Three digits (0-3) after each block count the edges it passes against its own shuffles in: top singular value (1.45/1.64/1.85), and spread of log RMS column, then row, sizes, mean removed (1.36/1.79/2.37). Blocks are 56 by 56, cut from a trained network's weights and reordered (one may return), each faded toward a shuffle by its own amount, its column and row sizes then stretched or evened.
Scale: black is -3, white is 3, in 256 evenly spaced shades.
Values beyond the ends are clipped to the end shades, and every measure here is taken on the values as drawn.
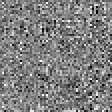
2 2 1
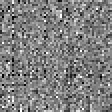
0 2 1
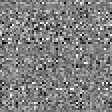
0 2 3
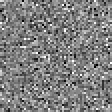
0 2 0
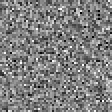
0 0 0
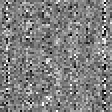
1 3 0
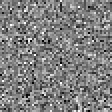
0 2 1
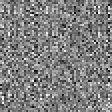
3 2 1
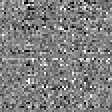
0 2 3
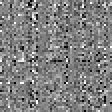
0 3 2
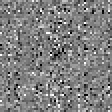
0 3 2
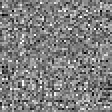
2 0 2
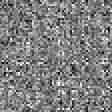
1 2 1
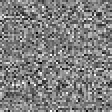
2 0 2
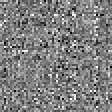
1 2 2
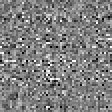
2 1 3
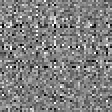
2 2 3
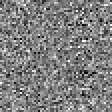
0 2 1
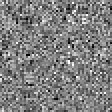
1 1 1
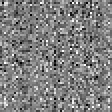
0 3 1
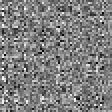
2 3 0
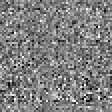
0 1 2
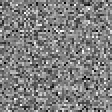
1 0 1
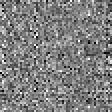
1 2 0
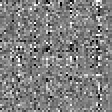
1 3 2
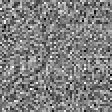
2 1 0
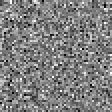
0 1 0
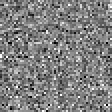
1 1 2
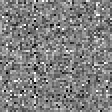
0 1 2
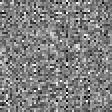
3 2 1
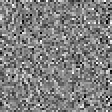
2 2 1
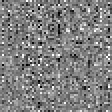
0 3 2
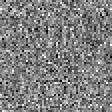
1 0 2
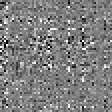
0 3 3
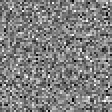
1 1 0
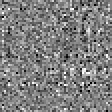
0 2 2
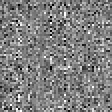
1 3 1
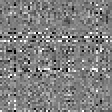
3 3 3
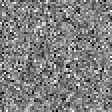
0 0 0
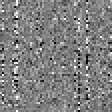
1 3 1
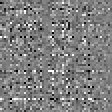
0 3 3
